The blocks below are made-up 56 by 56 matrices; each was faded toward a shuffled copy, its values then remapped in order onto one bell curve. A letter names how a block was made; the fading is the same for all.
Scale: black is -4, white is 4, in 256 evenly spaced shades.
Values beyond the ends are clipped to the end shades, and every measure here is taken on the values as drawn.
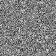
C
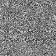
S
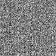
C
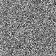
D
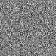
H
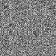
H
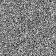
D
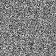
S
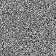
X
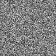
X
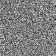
S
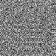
H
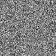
D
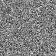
X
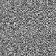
H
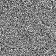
S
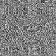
H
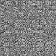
H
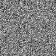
C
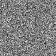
X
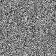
X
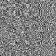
H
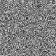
H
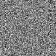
C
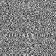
H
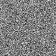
X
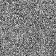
C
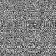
H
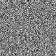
C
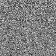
S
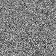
S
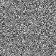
C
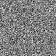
C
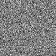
C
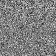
S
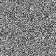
H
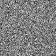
X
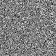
D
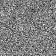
S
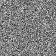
X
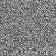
H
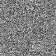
C
